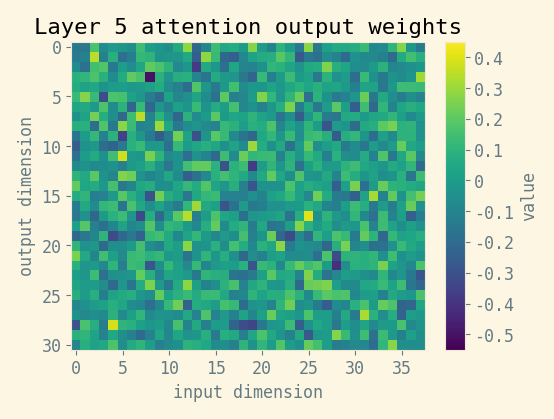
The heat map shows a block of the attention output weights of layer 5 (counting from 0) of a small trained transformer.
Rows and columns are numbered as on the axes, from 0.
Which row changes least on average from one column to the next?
4
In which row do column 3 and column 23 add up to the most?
6
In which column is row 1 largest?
2
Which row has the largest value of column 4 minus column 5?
9
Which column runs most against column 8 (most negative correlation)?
37
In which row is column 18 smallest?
28
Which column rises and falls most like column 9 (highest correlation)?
32
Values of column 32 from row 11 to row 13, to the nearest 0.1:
-0.1 0 0
